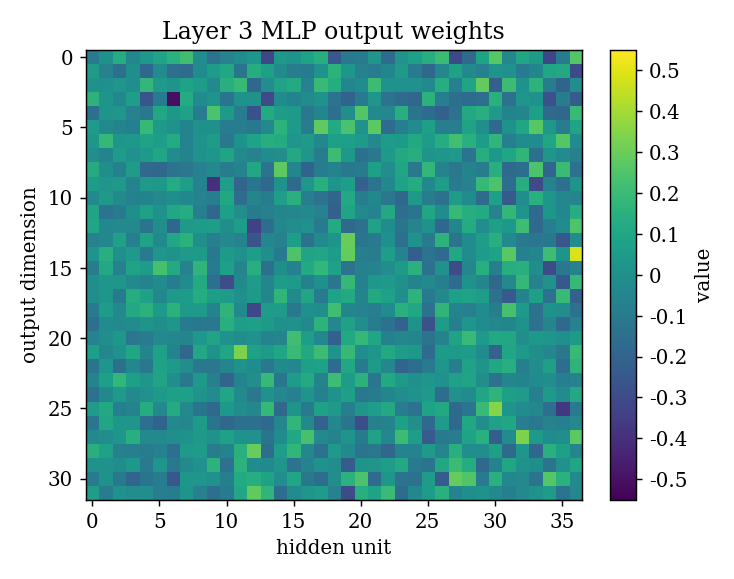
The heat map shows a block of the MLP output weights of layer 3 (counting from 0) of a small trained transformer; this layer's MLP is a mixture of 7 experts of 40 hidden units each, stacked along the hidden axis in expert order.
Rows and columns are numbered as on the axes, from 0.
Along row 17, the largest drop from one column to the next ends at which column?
36
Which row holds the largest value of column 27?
30
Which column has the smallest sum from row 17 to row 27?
25
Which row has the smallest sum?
3
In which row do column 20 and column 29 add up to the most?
4
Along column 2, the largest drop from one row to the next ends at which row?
1
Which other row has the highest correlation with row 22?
14
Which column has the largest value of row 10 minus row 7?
33
